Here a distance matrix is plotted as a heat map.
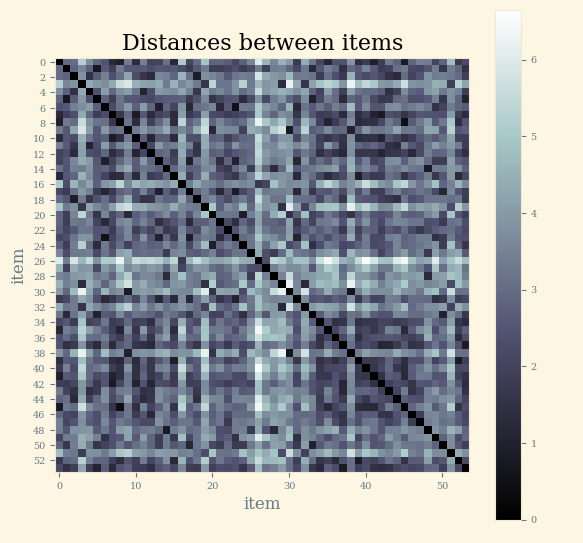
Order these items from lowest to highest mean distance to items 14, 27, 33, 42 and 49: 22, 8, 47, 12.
22, 12, 47, 8
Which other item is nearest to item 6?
23
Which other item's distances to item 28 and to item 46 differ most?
36
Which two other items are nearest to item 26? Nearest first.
16, 27
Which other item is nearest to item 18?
2
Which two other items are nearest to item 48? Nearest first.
14, 28
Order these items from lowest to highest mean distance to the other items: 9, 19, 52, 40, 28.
52, 40, 9, 28, 19
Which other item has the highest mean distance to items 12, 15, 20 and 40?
26
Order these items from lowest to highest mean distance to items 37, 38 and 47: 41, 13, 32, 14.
41, 14, 13, 32
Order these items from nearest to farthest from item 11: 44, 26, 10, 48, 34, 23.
44, 34, 10, 48, 23, 26
